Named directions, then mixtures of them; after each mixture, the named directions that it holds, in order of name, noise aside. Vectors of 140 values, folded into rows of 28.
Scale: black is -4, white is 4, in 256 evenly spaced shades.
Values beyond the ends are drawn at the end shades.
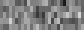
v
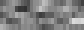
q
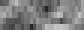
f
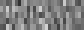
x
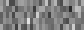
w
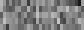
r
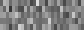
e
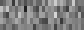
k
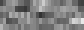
q.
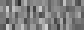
x.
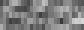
f, q.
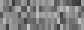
r.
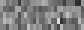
r, v.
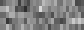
k, q, x.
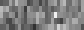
f, k, v.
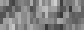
f, w.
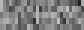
r.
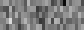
v, x.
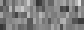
e, q, r.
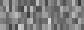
e.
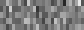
r, v, x.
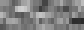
q.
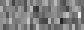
k, v, w.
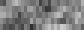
f.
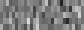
v, w.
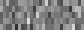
w.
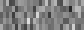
w.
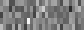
e, w.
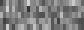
e, r, x.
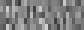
x.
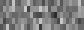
k, r, x.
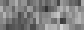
f, r.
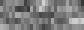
q.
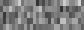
e, r, v.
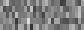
e, v, w.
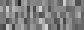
x.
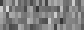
e, f, k.
